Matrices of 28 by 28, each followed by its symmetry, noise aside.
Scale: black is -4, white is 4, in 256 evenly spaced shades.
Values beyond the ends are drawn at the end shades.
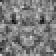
mirrored left to right.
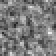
no symmetry.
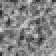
symmetric.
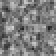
mirrored top to bottom.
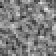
symmetric across the other diagonal.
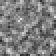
symmetric.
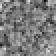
symmetric.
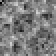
symmetric.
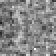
mirrored top to bottom.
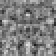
mirrored left to right.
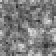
symmetric.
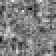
antisymmetric.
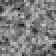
same after a half turn.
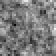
symmetric across the other diagonal.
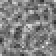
symmetric.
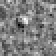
antisymmetric.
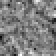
antisymmetric.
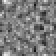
mirrored top to bottom.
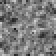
same after a half turn.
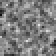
same after a half turn.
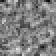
no symmetry.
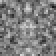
mirrored left to right.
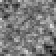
symmetric.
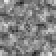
same after a half turn.
